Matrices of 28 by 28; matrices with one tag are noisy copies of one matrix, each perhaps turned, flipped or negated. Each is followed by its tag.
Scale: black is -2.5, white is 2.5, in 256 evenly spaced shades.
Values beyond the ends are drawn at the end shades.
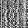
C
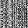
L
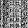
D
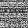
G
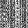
G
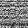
C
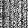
C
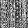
G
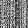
G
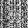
D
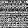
L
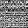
L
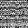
C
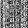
D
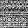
L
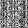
D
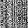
L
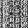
D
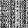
G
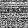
G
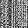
L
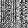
L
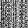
L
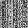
G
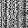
C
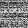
G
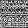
L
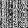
G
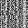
C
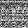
D
